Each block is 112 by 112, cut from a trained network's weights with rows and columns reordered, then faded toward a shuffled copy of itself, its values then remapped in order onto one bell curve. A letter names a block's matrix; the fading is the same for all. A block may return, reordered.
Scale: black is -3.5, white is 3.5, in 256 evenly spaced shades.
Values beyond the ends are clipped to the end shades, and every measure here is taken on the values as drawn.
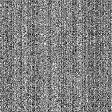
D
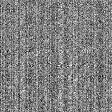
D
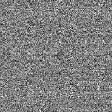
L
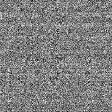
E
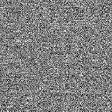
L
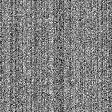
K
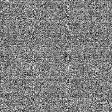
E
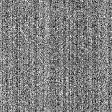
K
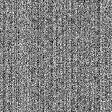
K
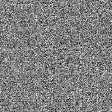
L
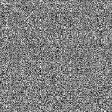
L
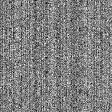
K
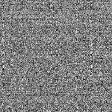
E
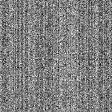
D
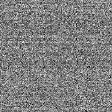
E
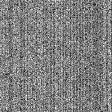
D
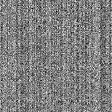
D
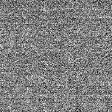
E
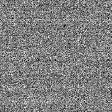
E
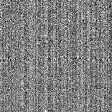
D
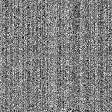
D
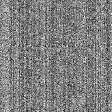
K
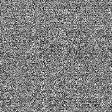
E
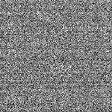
E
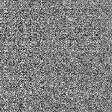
L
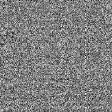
L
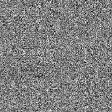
L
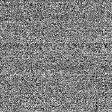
E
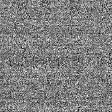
E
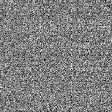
L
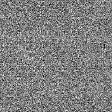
L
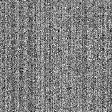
D
